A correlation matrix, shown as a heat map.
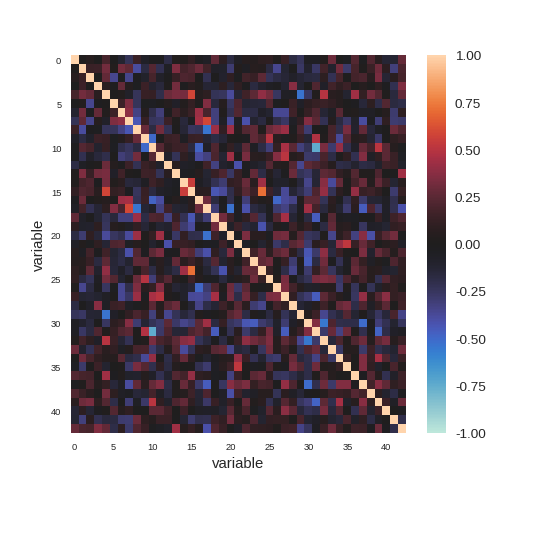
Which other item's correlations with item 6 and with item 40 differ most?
27
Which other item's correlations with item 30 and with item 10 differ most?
31
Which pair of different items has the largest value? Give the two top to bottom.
15, 24
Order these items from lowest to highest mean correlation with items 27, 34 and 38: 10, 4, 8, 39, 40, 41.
41, 8, 4, 40, 39, 10
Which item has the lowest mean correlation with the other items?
30
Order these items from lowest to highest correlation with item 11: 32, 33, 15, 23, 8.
33, 15, 23, 32, 8
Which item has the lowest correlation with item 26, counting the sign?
16
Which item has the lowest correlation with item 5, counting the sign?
2
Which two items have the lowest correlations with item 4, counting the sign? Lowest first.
29, 20
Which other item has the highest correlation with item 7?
17
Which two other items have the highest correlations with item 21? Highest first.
35, 34
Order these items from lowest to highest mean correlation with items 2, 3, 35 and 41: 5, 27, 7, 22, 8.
7, 5, 27, 22, 8
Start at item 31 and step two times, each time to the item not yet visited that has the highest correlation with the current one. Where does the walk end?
25
